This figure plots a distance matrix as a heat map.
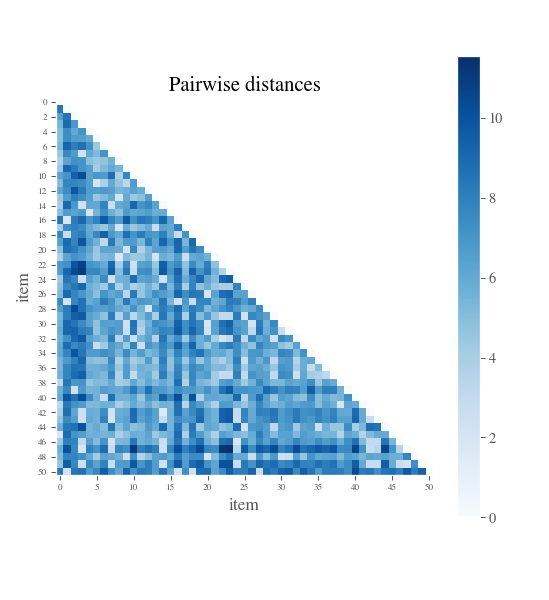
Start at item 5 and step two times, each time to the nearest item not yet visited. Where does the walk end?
33
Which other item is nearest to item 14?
42
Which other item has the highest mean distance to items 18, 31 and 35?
47
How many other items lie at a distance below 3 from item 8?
3
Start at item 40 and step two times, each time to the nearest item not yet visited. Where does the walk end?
19
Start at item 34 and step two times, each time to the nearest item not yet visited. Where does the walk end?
37
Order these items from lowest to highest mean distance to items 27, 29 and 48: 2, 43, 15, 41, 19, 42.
15, 41, 19, 43, 42, 2
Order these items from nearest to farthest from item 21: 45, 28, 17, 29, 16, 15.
17, 45, 29, 15, 28, 16
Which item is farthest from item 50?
40
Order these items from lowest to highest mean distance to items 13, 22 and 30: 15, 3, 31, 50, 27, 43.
31, 15, 27, 43, 50, 3
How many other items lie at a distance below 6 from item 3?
9
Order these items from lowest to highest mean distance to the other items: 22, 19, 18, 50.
22, 19, 18, 50
